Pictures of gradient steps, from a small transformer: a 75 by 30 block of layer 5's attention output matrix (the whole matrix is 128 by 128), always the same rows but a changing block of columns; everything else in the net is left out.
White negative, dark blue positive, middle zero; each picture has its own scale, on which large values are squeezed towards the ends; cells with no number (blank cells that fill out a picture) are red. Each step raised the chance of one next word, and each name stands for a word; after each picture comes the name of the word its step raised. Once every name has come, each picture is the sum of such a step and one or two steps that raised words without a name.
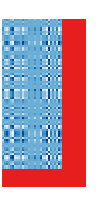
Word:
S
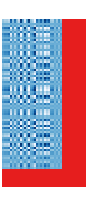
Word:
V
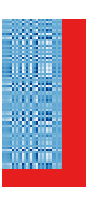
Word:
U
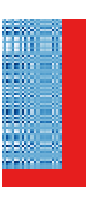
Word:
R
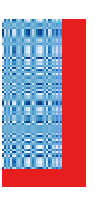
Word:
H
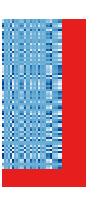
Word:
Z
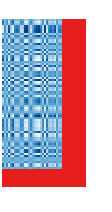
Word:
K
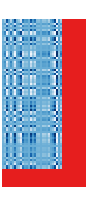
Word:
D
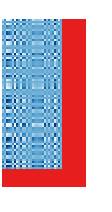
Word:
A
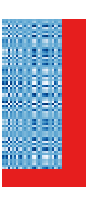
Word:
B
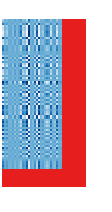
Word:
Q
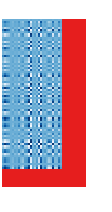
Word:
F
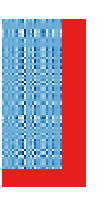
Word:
H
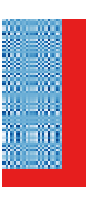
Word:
D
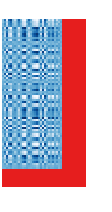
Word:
V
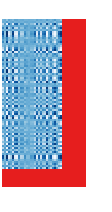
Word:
Q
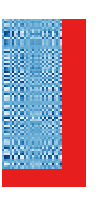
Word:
U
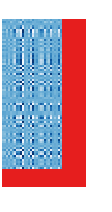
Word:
H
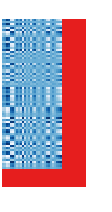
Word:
R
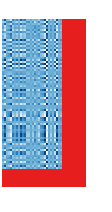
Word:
K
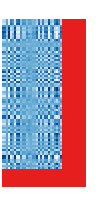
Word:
K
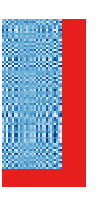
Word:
K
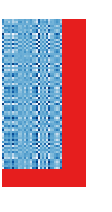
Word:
F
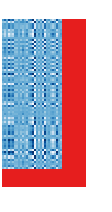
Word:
H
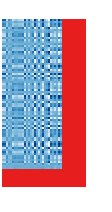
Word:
V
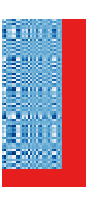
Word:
K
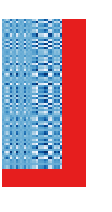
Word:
F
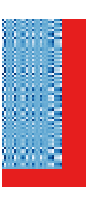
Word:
U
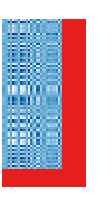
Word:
A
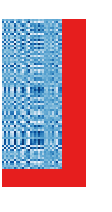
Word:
R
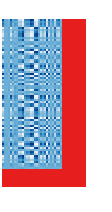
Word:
V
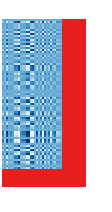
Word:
S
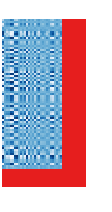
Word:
U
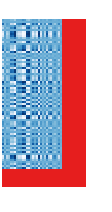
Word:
Q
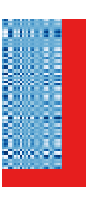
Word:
H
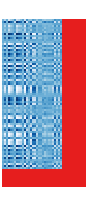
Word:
A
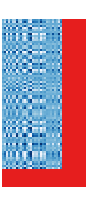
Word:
V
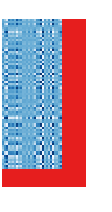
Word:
A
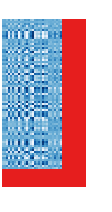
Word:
B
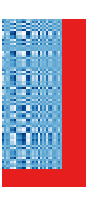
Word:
D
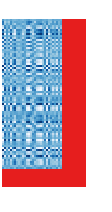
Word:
H
